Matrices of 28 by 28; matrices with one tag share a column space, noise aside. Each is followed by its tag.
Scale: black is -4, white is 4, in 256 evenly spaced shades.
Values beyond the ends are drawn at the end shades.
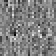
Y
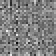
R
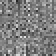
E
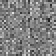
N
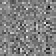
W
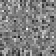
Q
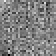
N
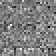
W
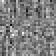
Y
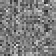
R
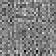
N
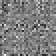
E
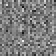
R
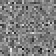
W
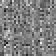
R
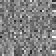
Q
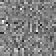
W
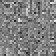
N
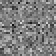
W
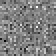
W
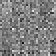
N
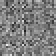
R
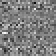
W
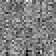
N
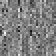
Y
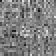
Y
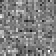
Q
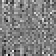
N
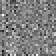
E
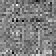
N
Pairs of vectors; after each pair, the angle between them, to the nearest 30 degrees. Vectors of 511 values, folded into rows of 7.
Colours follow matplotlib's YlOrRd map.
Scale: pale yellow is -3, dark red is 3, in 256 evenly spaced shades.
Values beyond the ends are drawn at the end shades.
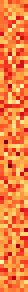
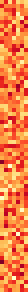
120 degrees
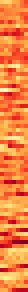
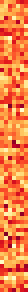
60 degrees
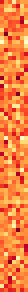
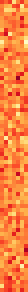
30 degrees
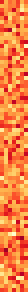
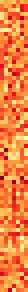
120 degrees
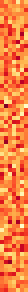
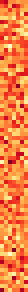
90 degrees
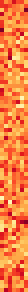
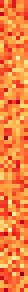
60 degrees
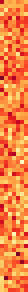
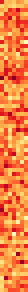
30 degrees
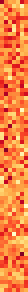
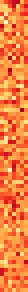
120 degrees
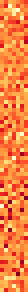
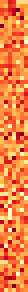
150 degrees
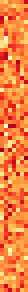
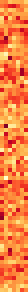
150 degrees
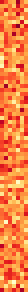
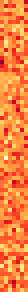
120 degrees
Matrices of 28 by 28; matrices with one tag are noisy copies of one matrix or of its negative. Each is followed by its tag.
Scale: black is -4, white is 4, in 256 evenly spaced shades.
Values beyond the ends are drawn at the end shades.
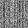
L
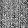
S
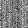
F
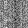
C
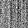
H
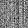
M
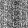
C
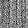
H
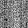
C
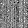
M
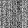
F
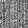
L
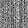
M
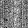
C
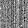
M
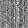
M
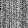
F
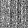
H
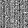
L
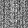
L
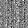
M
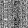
C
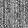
L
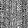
F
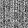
L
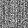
L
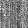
F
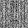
L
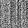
H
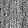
F
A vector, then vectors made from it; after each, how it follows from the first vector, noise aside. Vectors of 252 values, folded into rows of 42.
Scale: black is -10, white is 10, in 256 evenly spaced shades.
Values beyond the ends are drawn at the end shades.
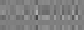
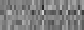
wrapped around, negated, scaled up.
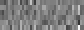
wrapped around, negated, scaled up.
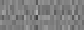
copied.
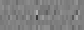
partly zeroed.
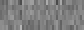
wrapped around.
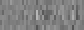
sign-scrambled.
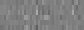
partly zeroed.
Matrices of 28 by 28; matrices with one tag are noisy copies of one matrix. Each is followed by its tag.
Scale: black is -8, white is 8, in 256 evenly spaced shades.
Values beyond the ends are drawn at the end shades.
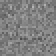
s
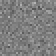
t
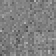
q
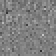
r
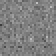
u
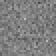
s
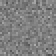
t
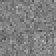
q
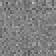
t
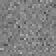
s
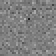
t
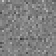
s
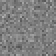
u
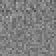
r
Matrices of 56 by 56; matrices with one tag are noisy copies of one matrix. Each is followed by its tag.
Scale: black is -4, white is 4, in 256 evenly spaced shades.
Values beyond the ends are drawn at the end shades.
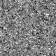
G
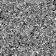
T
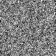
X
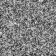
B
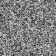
B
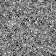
B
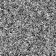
G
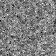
X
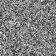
B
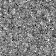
G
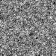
T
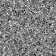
B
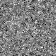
B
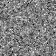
T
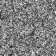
T
